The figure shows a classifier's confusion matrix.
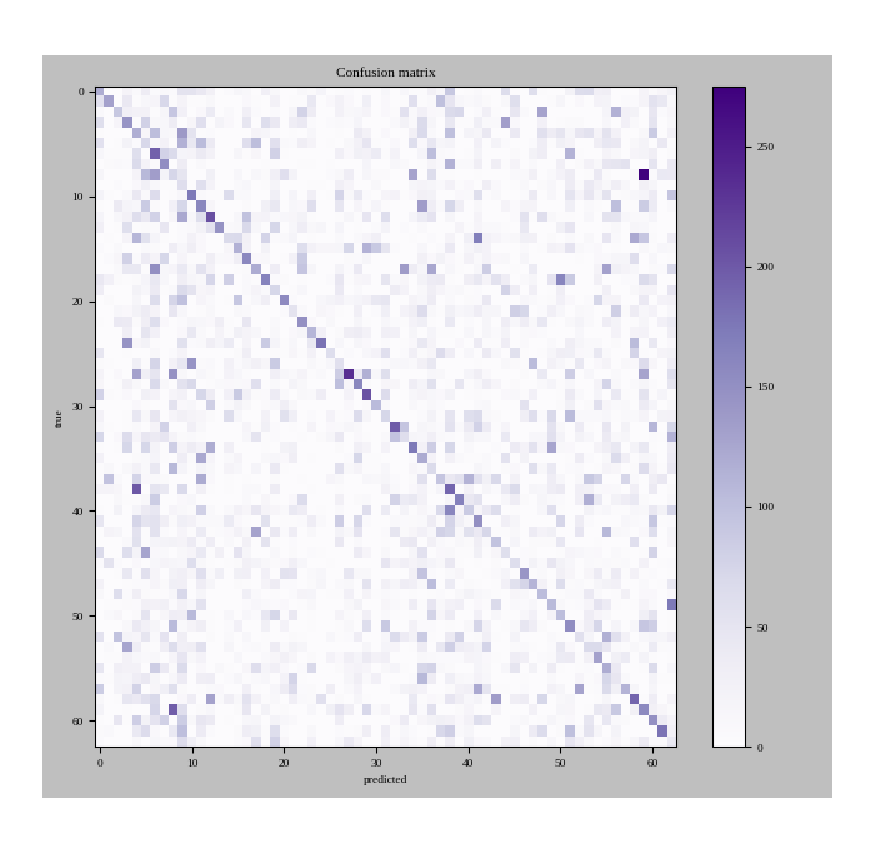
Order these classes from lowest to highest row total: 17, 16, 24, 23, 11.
23, 16, 24, 11, 17
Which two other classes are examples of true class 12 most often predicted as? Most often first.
9, 16
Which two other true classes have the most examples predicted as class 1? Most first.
37, 45
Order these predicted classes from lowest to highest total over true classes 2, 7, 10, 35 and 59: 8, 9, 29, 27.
27, 29, 9, 8
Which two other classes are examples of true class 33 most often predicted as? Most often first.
62, 32
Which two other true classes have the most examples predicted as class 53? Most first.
39, 37
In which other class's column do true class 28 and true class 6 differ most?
51
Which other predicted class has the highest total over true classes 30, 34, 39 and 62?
12
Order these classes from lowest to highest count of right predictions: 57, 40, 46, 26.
26, 40, 57, 46
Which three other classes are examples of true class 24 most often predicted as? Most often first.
3, 58, 18
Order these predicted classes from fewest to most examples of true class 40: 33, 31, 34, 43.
34, 33, 31, 43
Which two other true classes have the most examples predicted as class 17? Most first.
42, 5
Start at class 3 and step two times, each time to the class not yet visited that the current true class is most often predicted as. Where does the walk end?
5
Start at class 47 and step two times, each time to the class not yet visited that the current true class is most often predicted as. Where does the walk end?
8
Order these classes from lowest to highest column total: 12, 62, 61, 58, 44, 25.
25, 61, 44, 58, 12, 62
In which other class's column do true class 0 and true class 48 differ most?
38
